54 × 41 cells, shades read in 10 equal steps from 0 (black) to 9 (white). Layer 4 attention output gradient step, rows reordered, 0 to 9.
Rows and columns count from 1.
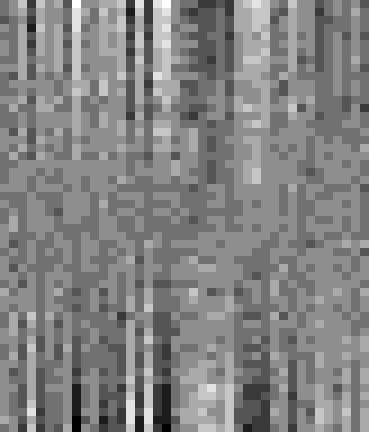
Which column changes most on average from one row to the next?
22
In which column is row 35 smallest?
29
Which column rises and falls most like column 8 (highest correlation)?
4
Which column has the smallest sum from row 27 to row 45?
19
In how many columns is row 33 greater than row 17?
12
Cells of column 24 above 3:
38
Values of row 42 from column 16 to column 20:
3 6 3 3 3
